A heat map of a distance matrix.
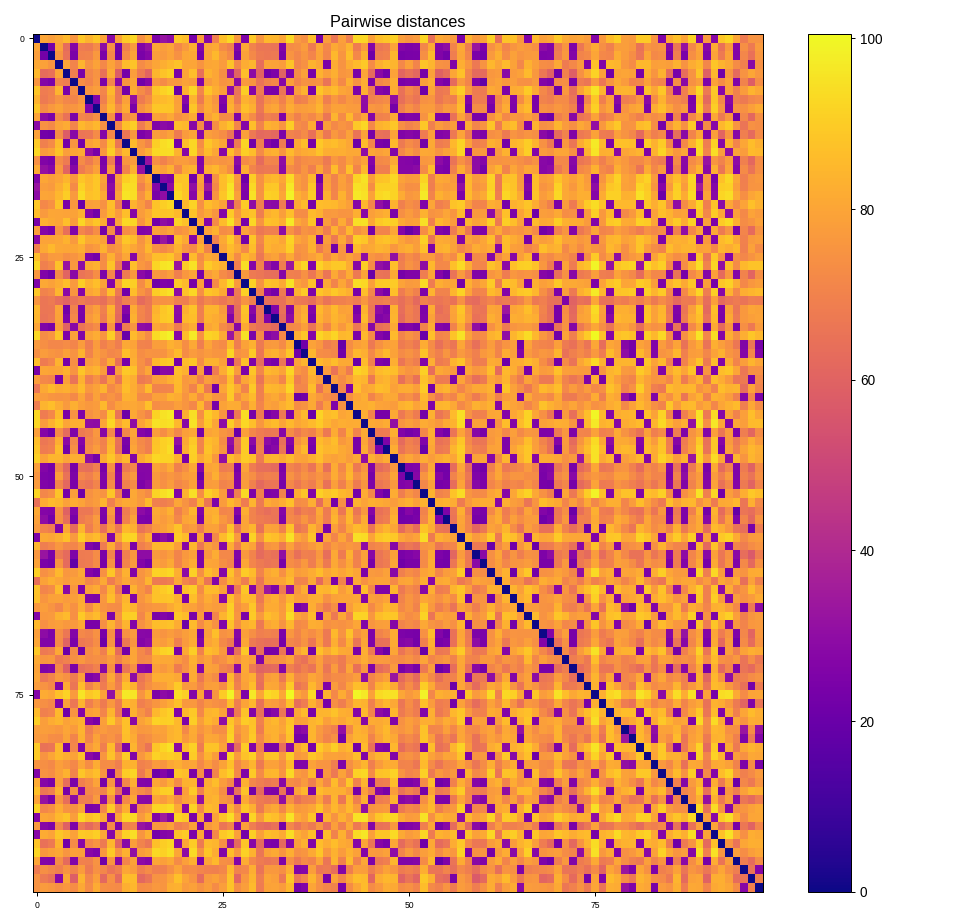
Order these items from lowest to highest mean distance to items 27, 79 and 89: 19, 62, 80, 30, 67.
80, 30, 62, 67, 19
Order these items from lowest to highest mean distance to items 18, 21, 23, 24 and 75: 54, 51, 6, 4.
51, 54, 4, 6
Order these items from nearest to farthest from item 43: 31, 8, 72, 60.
31, 72, 60, 8
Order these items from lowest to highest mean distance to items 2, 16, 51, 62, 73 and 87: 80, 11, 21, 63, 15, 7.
11, 15, 7, 21, 80, 63
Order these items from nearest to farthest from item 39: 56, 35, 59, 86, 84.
56, 59, 35, 84, 86
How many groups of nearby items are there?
8
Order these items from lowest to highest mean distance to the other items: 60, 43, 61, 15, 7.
60, 15, 7, 43, 61
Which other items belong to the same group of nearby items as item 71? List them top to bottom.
30
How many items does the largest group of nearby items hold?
25
